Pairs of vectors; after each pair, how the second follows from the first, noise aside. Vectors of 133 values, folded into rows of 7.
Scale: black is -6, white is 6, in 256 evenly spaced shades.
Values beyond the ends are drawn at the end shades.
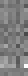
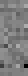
negated, partly zeroed.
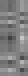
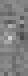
negated, partly zeroed.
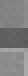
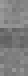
reversed, shrunk.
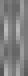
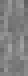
reversed, shrunk.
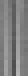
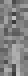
sign-scrambled.
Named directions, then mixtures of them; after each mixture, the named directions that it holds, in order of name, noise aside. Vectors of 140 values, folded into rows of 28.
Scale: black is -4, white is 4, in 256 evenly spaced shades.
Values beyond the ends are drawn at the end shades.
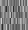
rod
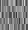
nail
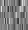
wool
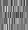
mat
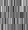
mat, rod, wool.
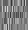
mat.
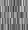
rod, wool.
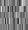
wool.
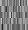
rod.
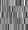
mat, nail.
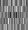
mat, nail.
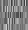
mat.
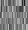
nail, wool.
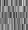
mat, nail, wool.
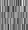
nail, rod, wool.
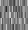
nail, rod.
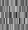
nail, wool.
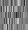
mat, wool.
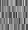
nail.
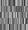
nail.
